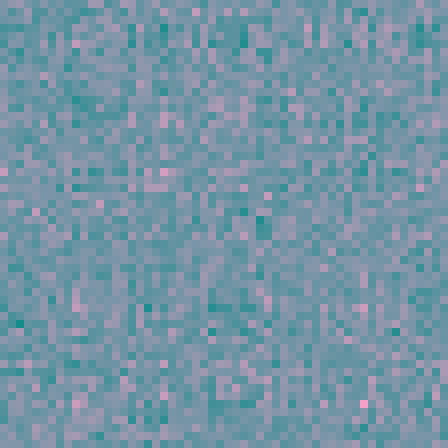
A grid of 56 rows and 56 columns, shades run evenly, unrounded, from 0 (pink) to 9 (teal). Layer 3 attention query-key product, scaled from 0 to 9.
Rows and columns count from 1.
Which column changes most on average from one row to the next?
21
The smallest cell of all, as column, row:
46, 51
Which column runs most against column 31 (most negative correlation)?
10
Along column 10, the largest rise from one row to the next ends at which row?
7
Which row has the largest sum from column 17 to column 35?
39
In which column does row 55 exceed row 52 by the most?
13
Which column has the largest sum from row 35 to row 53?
27
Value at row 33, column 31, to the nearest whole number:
6
